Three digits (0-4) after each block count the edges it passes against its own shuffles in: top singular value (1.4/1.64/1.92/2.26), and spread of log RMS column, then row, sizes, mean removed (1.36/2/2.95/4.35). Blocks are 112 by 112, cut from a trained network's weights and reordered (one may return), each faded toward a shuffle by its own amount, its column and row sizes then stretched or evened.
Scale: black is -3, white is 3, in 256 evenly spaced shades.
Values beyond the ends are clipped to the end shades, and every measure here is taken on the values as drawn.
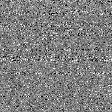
0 0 3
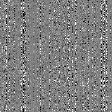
0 4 1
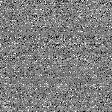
0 0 2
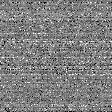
3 0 2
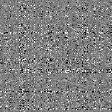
1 3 3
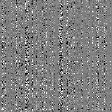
0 4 2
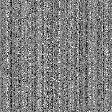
4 3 0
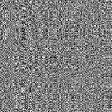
4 2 2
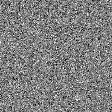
0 1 0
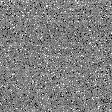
0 0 0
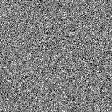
1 0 0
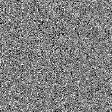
1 2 0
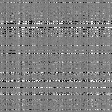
4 1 4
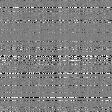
4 0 4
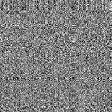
3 1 2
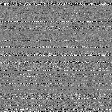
2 0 4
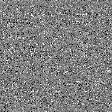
0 1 2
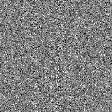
1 1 0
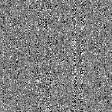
0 3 0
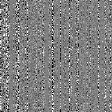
3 4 1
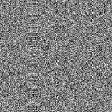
4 2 0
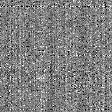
3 1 2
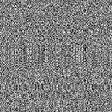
4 1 1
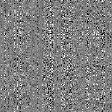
2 4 2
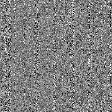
0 3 0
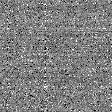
1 1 0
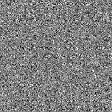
2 0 2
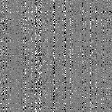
1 4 2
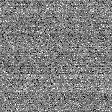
2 0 0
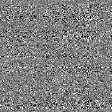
2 2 3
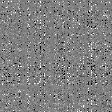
0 3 2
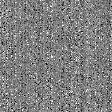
1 2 0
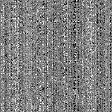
4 3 1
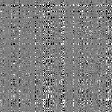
4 4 3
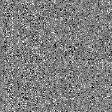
0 3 1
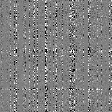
2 4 2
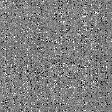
0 2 2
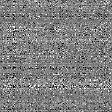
2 2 3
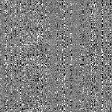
3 4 2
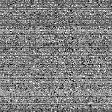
4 1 1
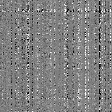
4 4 2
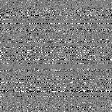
2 2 4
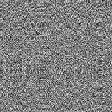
3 0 0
